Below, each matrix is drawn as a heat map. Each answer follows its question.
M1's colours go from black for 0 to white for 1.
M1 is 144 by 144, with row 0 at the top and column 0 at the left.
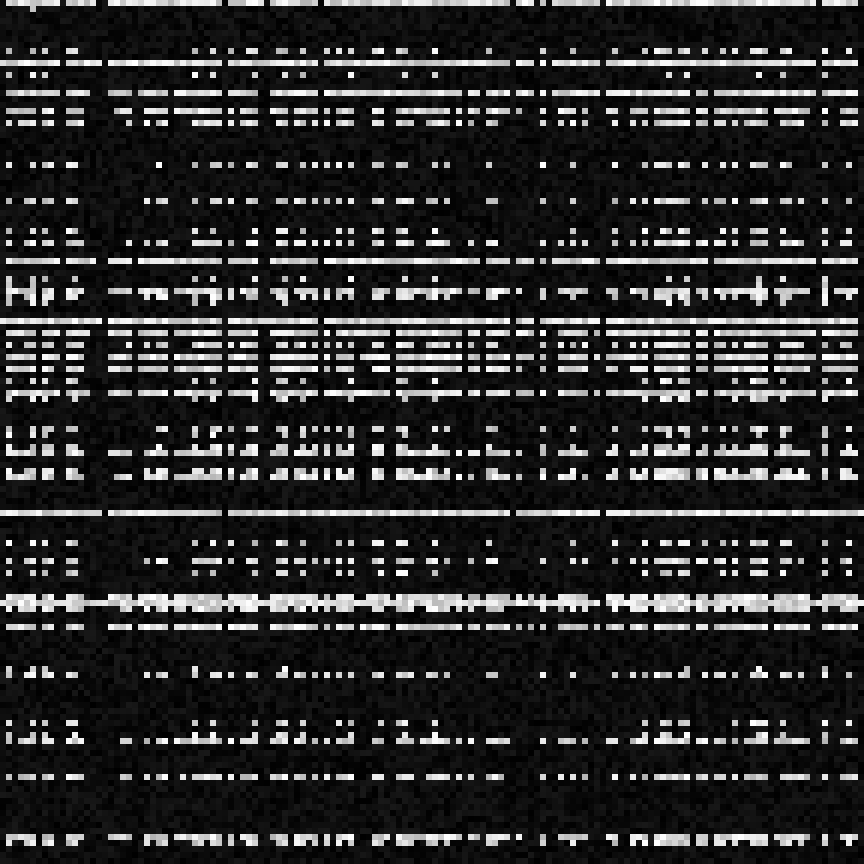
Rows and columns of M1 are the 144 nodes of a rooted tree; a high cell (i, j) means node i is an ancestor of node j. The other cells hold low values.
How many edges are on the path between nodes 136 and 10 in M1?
2
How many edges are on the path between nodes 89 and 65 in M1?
7
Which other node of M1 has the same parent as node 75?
64
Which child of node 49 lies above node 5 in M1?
71
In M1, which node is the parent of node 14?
55
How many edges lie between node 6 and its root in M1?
8
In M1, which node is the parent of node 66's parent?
120
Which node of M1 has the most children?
79
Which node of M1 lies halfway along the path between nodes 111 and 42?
72
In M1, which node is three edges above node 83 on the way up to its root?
123
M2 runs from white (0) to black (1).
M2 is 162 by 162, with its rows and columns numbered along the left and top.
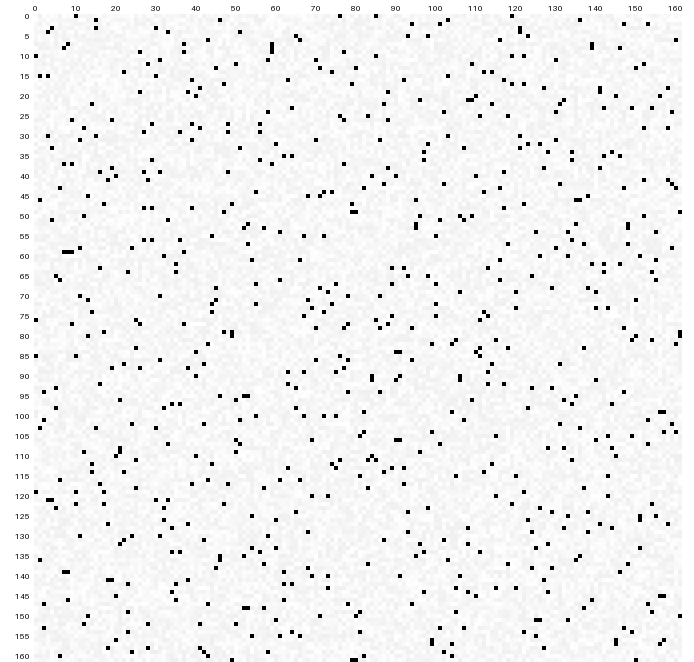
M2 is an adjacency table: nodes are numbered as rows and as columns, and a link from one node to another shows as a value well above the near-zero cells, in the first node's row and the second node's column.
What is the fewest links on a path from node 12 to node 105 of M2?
6
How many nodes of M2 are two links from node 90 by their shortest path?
5
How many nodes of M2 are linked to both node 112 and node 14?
2
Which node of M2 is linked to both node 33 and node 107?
node 51
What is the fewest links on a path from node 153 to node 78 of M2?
2
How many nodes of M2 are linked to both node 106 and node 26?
0
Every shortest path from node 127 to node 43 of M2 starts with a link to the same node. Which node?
node 38
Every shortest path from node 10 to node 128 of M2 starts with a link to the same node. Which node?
node 85
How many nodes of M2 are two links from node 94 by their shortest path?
6
